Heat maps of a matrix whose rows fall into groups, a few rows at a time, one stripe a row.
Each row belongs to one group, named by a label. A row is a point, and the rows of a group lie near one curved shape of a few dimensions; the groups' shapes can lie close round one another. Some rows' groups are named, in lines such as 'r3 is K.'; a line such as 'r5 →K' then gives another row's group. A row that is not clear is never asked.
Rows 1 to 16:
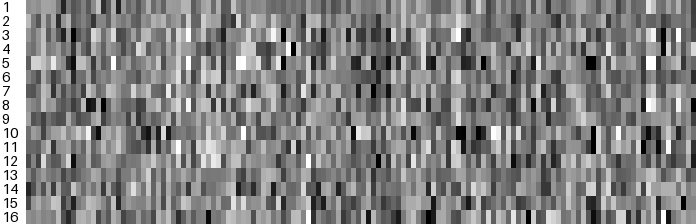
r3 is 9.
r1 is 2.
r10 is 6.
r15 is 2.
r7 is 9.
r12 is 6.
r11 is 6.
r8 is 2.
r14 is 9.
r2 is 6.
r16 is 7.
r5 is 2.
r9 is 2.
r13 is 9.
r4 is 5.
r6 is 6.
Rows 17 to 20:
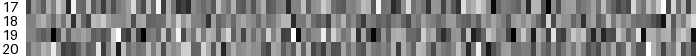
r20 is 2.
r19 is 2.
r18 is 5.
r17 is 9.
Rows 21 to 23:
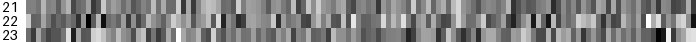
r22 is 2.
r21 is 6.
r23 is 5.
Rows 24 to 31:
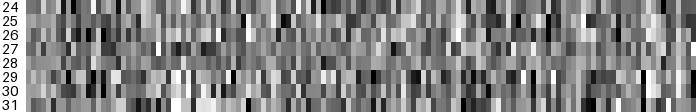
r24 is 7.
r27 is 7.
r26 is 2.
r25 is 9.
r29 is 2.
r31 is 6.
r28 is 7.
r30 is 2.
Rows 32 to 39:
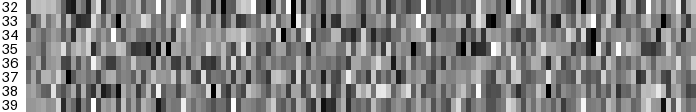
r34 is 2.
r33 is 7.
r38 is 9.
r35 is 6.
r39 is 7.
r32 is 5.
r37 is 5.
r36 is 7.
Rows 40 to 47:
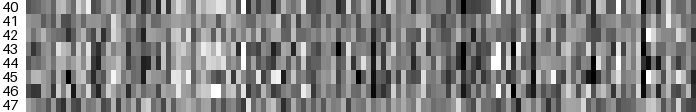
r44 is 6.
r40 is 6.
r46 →6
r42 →2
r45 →2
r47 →9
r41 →2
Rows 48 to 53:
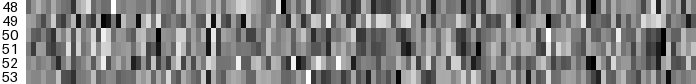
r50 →5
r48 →2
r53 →7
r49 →9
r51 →5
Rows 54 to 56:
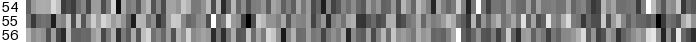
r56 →9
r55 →5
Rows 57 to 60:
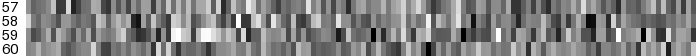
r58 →6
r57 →2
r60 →7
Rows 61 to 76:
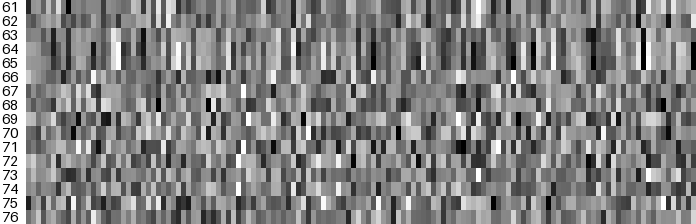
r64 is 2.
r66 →7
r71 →6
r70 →7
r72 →6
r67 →6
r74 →6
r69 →9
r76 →7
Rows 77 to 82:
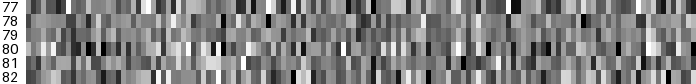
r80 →2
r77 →9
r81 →6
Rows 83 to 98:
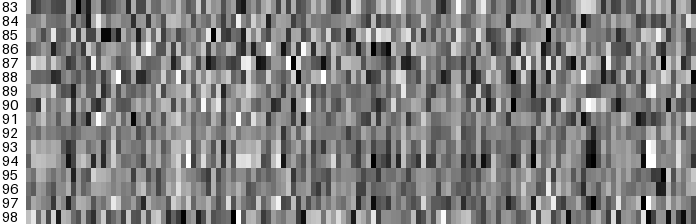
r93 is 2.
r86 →9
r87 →5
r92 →2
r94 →2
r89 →2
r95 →5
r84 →5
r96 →5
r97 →2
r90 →6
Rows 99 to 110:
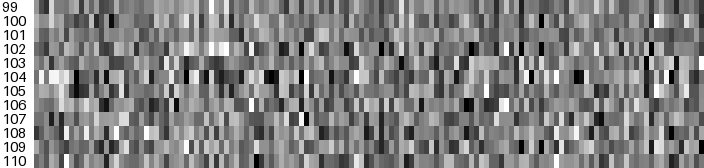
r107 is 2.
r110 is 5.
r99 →6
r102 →6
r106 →6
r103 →7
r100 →2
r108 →5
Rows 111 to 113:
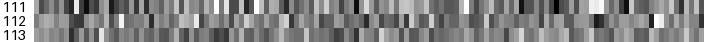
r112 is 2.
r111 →2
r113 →7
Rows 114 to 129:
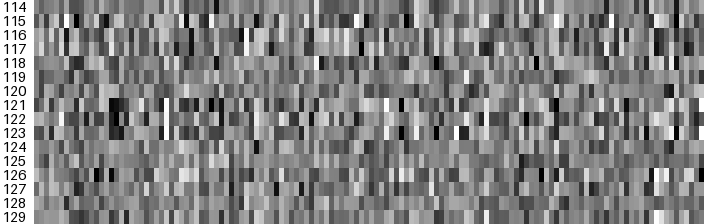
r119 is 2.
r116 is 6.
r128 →6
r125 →6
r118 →7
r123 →7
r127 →5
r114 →7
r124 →5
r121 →7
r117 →6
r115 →5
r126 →2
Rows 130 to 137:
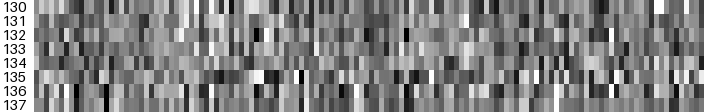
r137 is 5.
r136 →5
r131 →6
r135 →5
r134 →2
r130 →2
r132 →5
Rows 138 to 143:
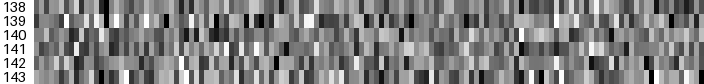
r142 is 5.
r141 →2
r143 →2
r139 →5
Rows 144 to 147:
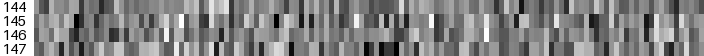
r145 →5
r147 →9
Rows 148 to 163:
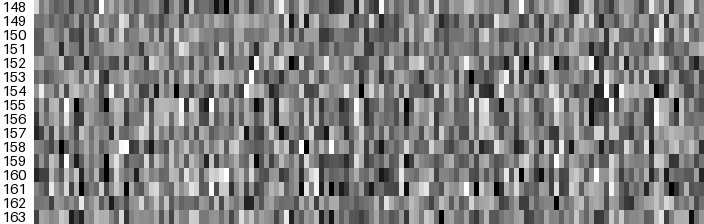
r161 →7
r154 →6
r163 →2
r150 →9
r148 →7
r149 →2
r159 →5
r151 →5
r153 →6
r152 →9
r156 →5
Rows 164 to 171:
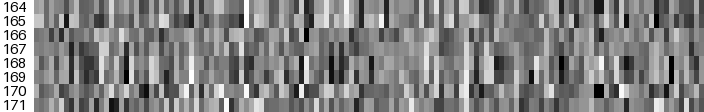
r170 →6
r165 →6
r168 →7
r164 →6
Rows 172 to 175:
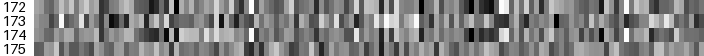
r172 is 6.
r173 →9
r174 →6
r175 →9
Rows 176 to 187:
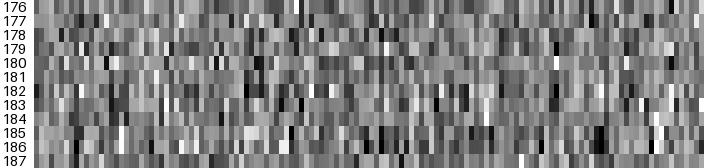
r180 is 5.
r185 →2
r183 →7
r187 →7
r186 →2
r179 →9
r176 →5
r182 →9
